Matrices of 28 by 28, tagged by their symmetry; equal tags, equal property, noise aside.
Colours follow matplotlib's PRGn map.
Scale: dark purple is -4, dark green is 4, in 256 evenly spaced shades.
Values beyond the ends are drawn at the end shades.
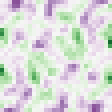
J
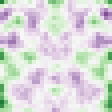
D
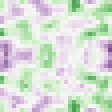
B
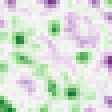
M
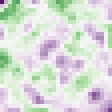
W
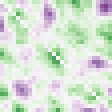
M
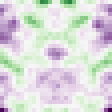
D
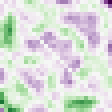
M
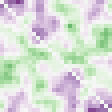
J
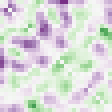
W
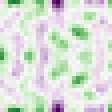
B
